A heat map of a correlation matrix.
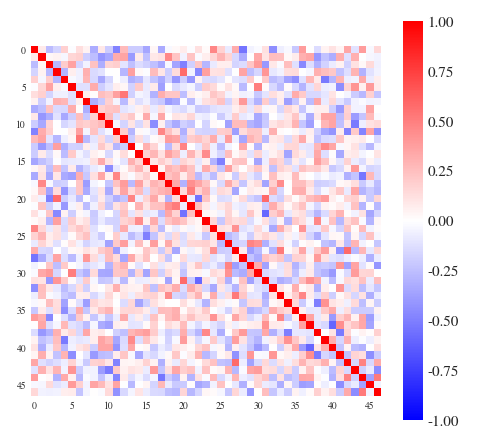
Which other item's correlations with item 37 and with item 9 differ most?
40
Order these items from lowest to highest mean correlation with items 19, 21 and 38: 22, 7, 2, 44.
2, 44, 7, 22
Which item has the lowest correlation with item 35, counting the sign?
4
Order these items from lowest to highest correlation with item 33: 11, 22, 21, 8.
8, 11, 21, 22
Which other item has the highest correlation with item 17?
11
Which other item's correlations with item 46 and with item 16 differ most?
43
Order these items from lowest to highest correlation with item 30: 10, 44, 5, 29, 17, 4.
10, 17, 4, 44, 29, 5
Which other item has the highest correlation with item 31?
20
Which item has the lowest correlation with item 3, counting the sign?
22
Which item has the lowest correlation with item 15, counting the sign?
25
